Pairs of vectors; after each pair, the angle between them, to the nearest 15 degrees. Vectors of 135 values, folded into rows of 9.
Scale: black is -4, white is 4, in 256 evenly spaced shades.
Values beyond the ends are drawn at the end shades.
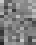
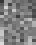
165 degrees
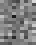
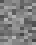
135 degrees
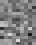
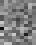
60 degrees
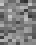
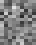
75 degrees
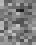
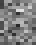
165 degrees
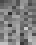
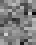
75 degrees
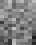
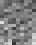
150 degrees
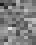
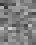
45 degrees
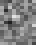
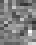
120 degrees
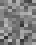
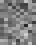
105 degrees
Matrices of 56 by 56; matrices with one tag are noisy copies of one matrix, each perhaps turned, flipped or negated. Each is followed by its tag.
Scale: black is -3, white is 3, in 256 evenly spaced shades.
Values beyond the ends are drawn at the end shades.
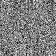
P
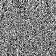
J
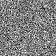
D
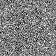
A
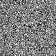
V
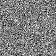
D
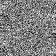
P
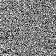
J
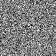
V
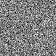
D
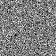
D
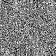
P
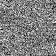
P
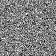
A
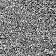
J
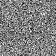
V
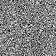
V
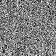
J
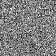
D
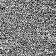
J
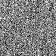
J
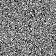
V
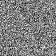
D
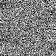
P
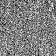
J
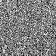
J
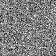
D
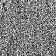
J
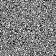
V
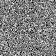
V
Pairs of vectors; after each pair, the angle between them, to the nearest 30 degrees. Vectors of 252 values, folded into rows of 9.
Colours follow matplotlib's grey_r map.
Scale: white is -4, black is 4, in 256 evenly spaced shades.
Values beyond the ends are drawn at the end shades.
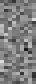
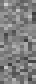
120 degrees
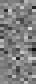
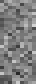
90 degrees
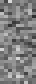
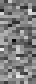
30 degrees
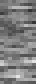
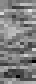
150 degrees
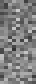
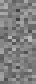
150 degrees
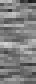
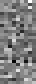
120 degrees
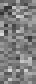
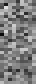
150 degrees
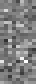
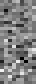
150 degrees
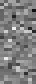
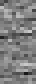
60 degrees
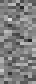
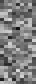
60 degrees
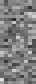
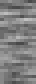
90 degrees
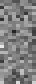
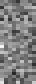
30 degrees
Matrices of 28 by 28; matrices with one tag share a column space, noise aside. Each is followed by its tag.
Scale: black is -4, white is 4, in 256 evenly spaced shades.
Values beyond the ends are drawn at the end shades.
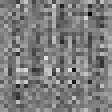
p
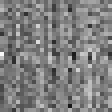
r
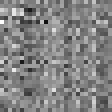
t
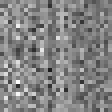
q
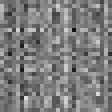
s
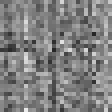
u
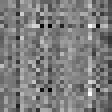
q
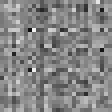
s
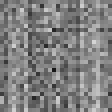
s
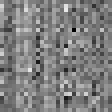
s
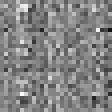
s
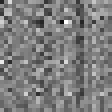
t
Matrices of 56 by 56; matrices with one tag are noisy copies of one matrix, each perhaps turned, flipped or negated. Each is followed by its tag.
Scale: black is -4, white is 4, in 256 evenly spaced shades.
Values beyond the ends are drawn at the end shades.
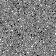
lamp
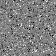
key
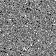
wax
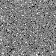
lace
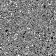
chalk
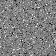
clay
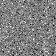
lace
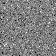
lace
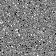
lamp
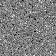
lamp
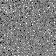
lace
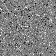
key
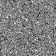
clay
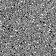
wax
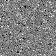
chalk
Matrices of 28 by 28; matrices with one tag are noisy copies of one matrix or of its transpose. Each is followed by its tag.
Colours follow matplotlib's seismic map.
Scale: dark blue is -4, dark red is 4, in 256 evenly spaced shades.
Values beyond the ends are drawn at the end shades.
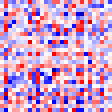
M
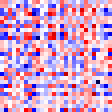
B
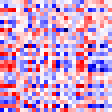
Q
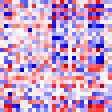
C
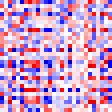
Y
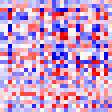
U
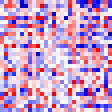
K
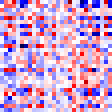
K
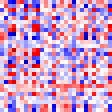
B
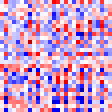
M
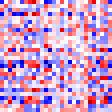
Y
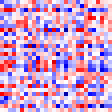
Q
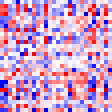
K
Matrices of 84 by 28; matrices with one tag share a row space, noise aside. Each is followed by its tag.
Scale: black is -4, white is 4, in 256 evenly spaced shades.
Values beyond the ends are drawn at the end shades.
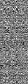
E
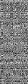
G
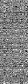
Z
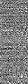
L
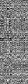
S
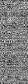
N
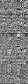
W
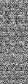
E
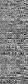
W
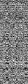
E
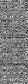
Z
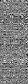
Z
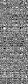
Z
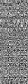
L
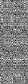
G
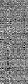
S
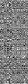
S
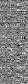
W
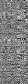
W
